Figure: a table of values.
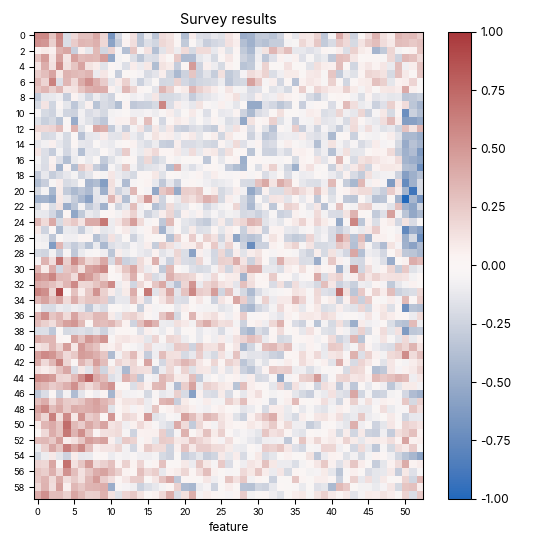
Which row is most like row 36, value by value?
59
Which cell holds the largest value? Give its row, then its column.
33, 3
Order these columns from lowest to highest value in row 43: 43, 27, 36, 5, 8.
5, 36, 27, 43, 8
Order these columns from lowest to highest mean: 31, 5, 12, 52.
52, 31, 12, 5
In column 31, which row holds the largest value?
19
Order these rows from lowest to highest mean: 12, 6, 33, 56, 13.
13, 12, 6, 56, 33
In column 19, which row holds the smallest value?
20
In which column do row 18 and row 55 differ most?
50
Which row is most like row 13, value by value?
15
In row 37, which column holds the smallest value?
43
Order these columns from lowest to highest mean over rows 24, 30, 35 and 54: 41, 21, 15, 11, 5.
41, 21, 15, 11, 5
